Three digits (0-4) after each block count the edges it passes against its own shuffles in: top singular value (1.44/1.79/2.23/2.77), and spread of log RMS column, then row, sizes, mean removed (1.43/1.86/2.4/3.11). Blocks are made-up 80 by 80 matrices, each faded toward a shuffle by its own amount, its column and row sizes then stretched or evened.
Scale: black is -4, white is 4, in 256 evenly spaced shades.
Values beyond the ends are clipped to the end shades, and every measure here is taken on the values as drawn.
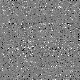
1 1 2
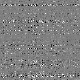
1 2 4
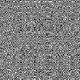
3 1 3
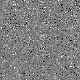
1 2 1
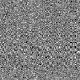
3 1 2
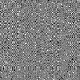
4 2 1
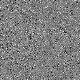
0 1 0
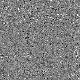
0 1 1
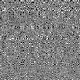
3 0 3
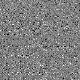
2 0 3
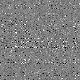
1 1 3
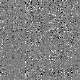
0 3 2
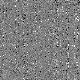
0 3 0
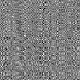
4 3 1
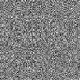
3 2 0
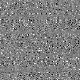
2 0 3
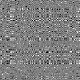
4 1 4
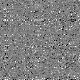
2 1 2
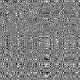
4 2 3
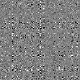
2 3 3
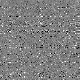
2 1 3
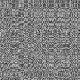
4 1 2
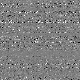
0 0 4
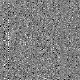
2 3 0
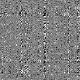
2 4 2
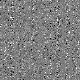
1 3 0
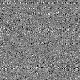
2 0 2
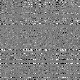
3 2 4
